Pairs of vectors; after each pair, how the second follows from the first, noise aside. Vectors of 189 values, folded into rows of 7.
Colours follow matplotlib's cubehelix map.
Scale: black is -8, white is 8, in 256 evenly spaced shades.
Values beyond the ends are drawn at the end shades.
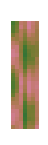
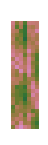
reversed.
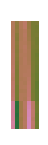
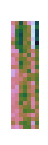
reversed, negated, scaled up.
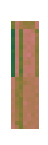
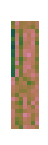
copied.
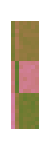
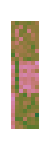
copied.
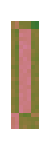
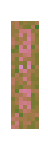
partly zeroed.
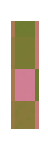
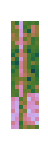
wrapped around, scaled up.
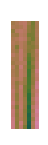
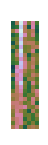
reversed, negated, scaled up.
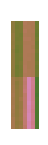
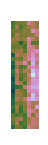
wrapped around, scaled up.
